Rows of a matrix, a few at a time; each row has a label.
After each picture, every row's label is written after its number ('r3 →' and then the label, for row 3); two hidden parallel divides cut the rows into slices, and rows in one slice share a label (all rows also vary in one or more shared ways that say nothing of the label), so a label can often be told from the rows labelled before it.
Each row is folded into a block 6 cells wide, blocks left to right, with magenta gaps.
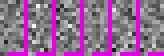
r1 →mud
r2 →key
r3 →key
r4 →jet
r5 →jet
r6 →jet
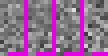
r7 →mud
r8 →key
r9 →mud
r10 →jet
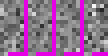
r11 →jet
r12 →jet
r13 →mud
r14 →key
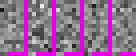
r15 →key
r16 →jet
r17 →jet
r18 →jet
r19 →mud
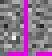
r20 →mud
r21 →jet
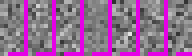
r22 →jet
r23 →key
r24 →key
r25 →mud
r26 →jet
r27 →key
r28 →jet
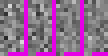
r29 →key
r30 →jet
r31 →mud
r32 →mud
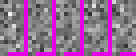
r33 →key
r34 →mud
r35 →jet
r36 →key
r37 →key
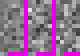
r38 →mud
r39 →jet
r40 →key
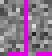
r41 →key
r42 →mud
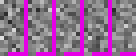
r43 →key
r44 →mud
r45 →jet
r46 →key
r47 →key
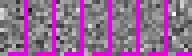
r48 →jet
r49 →key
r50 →jet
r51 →mud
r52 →mud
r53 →mud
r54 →jet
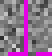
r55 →jet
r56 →mud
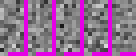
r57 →jet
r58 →mud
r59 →jet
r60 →key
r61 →mud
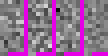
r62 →mud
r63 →key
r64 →key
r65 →mud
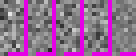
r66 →key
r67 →mud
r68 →jet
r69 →jet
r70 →mud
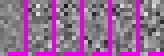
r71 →mud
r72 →key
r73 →jet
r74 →jet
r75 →key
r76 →jet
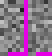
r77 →mud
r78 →mud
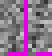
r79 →mud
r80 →jet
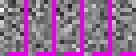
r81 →jet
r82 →key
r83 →key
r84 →mud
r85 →jet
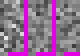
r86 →key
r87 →jet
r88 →jet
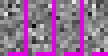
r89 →jet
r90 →mud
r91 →mud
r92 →key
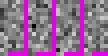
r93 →key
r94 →jet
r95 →jet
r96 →mud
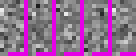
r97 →jet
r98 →jet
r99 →key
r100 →mud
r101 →jet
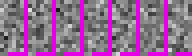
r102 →jet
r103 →jet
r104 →key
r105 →mud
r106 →jet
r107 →jet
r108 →key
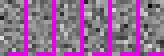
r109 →mud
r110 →mud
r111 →key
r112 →jet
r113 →jet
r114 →jet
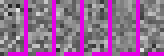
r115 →jet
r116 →key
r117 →jet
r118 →mud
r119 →mud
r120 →key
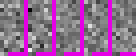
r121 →key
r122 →key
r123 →mud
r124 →key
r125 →mud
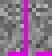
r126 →jet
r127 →key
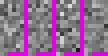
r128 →key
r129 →mud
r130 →mud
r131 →key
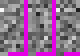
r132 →jet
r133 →jet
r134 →jet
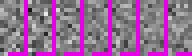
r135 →jet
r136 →key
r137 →jet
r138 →mud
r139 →key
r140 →mud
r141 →key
